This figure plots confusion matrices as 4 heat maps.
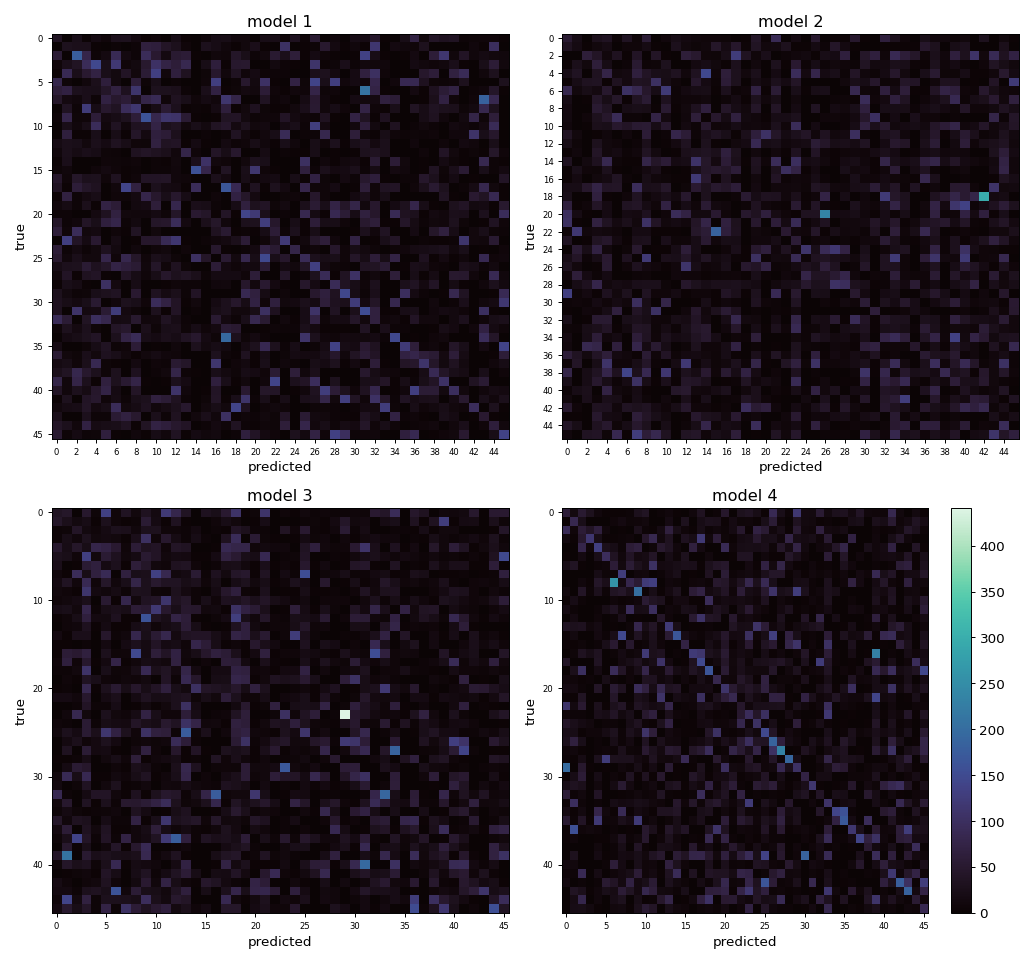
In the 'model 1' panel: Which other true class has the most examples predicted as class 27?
40
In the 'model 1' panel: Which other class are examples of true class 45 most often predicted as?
28
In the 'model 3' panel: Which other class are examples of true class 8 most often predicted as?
3
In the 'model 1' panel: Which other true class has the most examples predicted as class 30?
27
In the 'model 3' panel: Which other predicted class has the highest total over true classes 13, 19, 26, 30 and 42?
41
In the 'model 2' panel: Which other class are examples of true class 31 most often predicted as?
9
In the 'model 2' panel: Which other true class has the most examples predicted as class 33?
25
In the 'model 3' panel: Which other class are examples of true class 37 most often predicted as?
12
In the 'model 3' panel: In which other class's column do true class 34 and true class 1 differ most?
39
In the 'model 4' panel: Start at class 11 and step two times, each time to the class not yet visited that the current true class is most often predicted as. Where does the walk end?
6
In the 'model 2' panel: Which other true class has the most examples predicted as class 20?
11
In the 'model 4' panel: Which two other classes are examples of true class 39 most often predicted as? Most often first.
30, 25
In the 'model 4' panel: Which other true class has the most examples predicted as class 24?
13
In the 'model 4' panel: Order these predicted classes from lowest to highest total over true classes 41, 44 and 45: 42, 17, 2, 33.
42, 17, 33, 2
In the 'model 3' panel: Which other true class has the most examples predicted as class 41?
27
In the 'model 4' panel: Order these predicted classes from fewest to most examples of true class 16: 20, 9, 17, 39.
9, 20, 17, 39
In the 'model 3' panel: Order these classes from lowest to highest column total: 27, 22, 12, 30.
22, 27, 30, 12
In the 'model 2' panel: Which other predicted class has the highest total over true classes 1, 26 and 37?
12
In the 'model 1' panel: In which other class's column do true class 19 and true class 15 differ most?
14
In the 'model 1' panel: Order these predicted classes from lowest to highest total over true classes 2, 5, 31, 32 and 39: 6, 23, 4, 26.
23, 4, 6, 26
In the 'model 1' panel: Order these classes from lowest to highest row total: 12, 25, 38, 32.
12, 38, 32, 25
